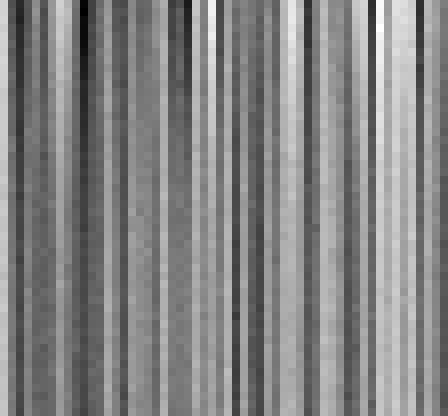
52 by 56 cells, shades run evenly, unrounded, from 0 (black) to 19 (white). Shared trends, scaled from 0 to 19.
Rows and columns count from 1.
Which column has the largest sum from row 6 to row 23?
48
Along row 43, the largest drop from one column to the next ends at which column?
30
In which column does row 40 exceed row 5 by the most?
24
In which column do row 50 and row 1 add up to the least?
11
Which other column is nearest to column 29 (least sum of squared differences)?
49
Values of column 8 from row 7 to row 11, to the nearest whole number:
14 14 14 14 13
